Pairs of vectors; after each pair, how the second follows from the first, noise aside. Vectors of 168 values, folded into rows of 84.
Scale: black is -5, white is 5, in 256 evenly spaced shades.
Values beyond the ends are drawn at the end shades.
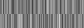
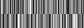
wrapped around, scaled up.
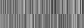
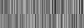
sign-scrambled.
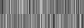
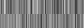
wrapped around, negated.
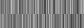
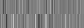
reversed, partly zeroed.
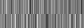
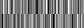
reversed, scaled up.
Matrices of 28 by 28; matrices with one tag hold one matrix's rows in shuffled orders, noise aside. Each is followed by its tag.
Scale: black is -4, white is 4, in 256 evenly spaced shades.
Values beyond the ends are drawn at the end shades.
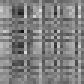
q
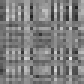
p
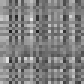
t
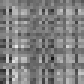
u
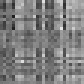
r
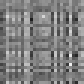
p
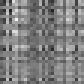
u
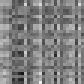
q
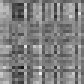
q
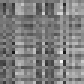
r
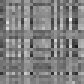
p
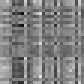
q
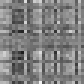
q
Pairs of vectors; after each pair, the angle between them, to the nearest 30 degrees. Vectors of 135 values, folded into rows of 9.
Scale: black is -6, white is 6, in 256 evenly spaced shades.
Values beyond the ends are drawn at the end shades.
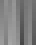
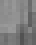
60 degrees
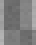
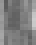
30 degrees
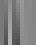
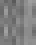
90 degrees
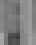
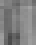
30 degrees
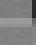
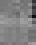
30 degrees
